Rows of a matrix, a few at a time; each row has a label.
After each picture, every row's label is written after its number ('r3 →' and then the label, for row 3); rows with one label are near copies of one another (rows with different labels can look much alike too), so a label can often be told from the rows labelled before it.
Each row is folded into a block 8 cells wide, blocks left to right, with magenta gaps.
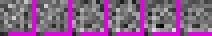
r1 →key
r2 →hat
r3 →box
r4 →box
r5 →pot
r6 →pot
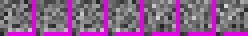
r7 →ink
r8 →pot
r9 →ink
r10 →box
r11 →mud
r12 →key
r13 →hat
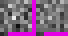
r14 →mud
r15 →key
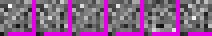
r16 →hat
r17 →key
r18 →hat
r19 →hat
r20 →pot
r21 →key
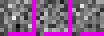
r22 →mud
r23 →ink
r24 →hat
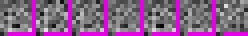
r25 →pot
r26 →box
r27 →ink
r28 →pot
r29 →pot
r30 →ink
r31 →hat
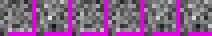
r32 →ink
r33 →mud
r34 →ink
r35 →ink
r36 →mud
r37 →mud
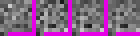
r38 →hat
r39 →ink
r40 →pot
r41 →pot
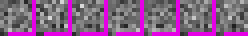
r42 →box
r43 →key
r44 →hat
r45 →pot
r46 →pot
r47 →key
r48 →mud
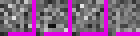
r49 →key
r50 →pot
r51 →hat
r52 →ink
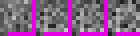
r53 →mud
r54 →pot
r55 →ink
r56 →box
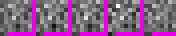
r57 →mud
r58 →mud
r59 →mud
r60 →hat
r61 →key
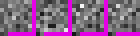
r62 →mud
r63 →pot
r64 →hat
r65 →hat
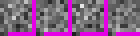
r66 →mud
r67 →box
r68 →hat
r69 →pot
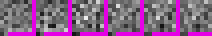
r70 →ink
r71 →pot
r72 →key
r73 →hat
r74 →mud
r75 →mud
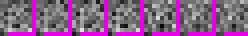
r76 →pot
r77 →box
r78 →box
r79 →pot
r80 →mud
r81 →mud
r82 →mud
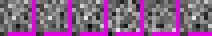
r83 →mud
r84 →key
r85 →mud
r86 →box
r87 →pot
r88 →mud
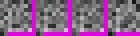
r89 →ink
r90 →pot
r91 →pot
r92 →box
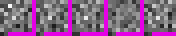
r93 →hat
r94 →mud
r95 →key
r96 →box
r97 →key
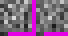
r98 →key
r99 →mud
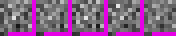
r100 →mud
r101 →key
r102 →key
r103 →hat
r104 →mud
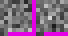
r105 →ink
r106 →mud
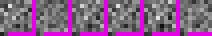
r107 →hat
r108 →ink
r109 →mud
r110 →hat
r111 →mud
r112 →box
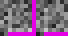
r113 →ink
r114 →box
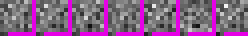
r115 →key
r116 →hat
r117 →mud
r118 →mud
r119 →hat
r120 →pot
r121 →hat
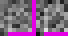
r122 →pot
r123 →box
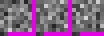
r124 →box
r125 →mud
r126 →key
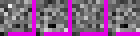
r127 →hat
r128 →pot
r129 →key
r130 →pot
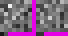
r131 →hat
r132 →key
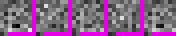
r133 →pot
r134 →hat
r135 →ink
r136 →key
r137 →pot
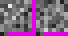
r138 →hat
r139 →box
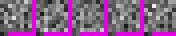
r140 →key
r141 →box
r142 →ink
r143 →mud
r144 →hat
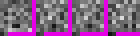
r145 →pot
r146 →mud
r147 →mud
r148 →key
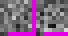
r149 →mud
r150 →pot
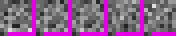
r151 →pot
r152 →box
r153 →box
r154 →mud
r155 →hat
